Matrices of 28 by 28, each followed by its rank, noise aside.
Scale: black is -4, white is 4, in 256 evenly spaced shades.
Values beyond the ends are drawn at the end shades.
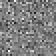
eight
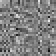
four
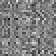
four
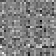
four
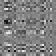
two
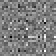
three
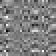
three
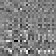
three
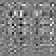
three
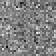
eight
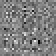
four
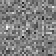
six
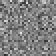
six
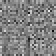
six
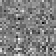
six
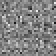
six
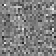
six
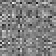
three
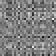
three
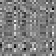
three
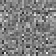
six
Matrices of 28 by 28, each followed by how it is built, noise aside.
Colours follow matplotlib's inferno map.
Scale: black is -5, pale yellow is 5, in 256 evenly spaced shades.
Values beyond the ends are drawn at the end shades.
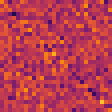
diagonal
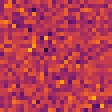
block diagonal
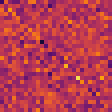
diagonal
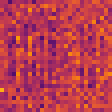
blocks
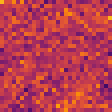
smooth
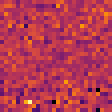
uneven rows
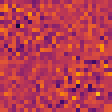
block diagonal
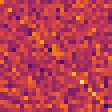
diagonal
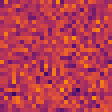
noise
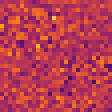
block diagonal
